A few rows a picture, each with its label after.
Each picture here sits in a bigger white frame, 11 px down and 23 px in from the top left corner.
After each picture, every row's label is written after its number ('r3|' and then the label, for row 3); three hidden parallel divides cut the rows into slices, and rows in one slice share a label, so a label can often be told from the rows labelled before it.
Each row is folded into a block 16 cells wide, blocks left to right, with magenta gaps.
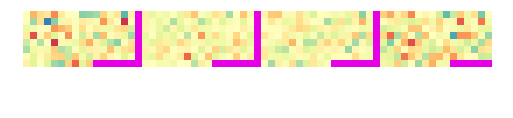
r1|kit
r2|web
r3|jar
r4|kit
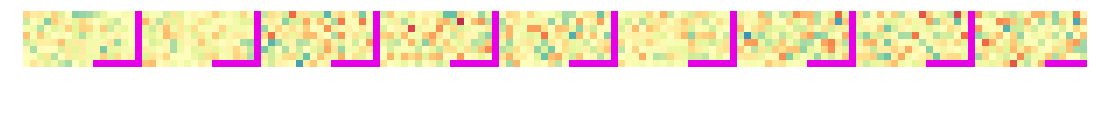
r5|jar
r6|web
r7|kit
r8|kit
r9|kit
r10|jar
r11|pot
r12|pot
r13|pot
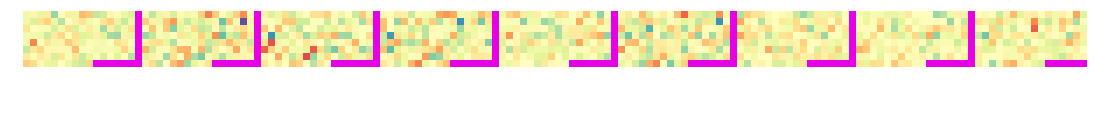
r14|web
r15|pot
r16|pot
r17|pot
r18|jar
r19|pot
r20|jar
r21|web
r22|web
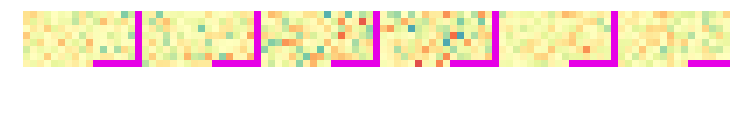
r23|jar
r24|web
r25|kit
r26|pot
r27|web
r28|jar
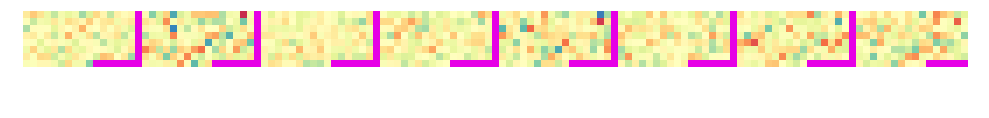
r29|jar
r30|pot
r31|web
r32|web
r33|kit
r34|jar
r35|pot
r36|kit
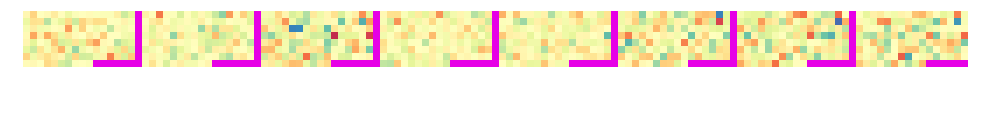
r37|jar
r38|web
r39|pot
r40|jar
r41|jar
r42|kit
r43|pot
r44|pot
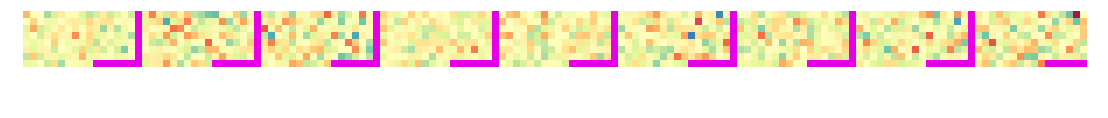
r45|jar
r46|kit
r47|pot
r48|web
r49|jar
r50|kit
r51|jar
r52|pot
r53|pot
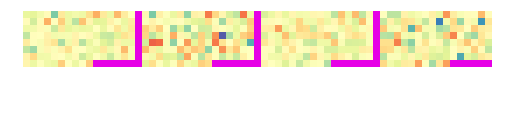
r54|web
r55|pot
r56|jar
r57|pot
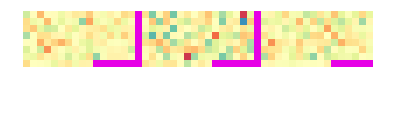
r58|web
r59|pot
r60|web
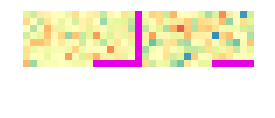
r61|web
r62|kit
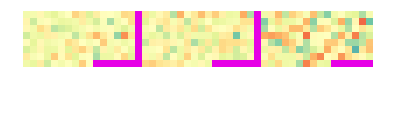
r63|web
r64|web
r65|kit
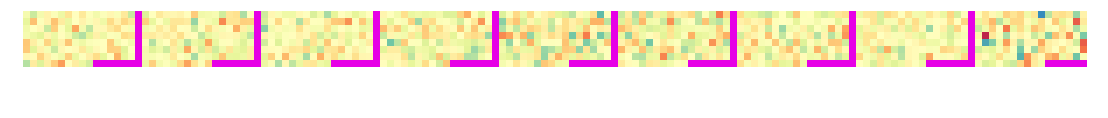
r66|web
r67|jar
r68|jar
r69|jar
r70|kit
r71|pot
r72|web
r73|jar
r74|kit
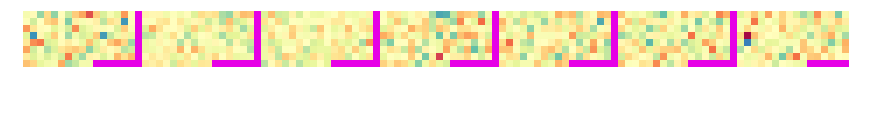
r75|pot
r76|web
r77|jar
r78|kit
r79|pot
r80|pot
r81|kit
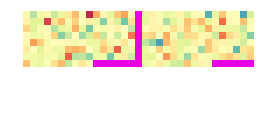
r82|pot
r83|kit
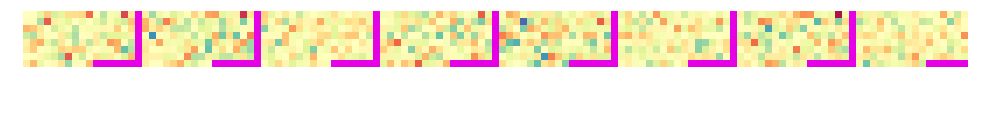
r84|pot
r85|pot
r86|jar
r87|pot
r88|kit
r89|jar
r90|pot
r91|jar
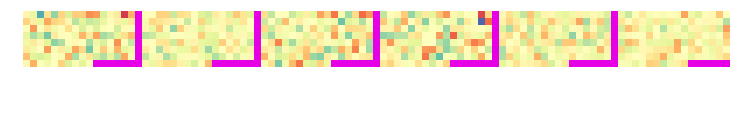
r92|pot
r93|web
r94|pot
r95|pot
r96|jar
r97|web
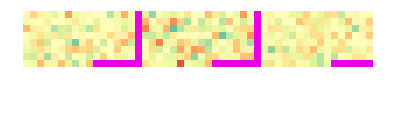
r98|web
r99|pot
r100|web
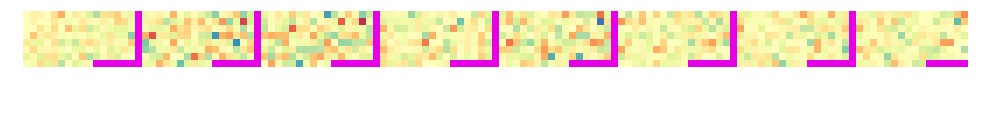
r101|jar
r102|kit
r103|kit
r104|web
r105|pot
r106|web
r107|web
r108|web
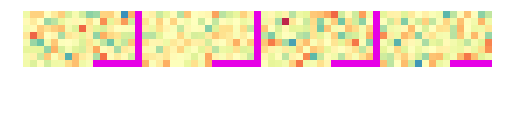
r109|kit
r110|web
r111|pot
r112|kit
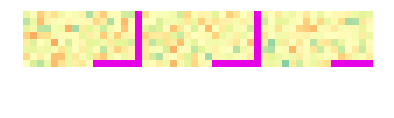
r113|jar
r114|jar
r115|jar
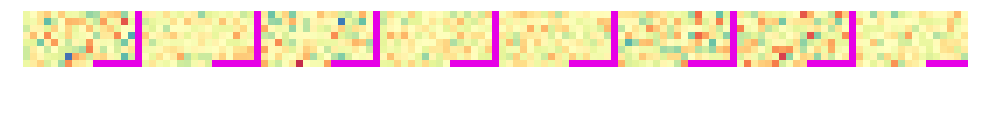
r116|kit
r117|jar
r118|pot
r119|jar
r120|jar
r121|kit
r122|pot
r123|web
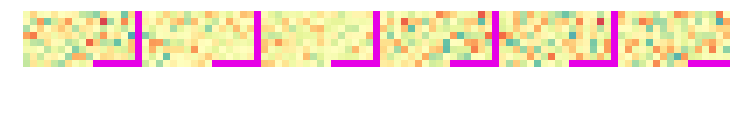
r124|kit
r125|web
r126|web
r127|pot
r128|kit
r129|pot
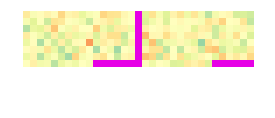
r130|jar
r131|jar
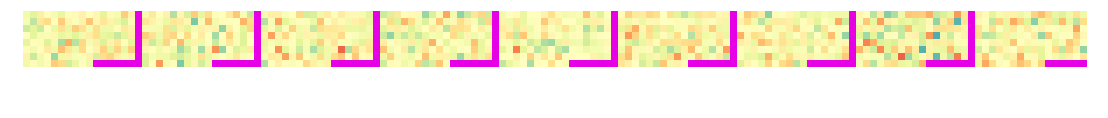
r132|web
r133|jar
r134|jar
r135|web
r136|jar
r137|jar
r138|jar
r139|pot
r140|web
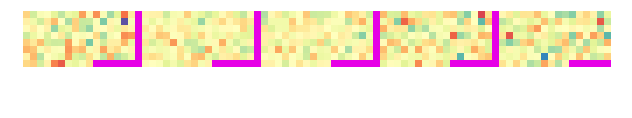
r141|pot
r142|jar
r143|jar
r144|pot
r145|kit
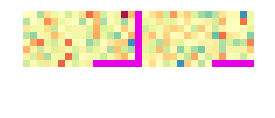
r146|pot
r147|kit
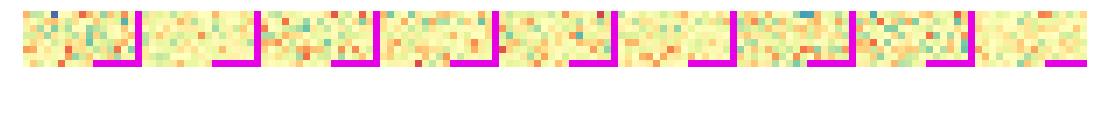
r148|pot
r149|web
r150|pot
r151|pot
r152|pot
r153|web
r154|kit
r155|pot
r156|web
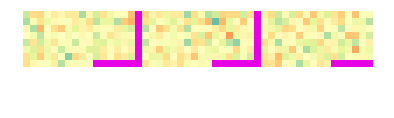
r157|jar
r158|jar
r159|jar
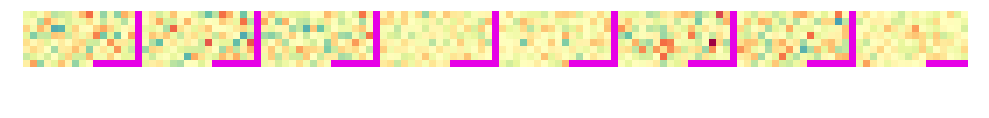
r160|pot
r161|kit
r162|pot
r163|web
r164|web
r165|pot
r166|pot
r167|jar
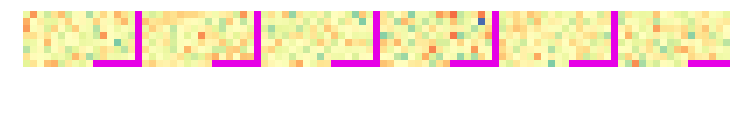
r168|jar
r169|web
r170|web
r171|pot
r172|jar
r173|jar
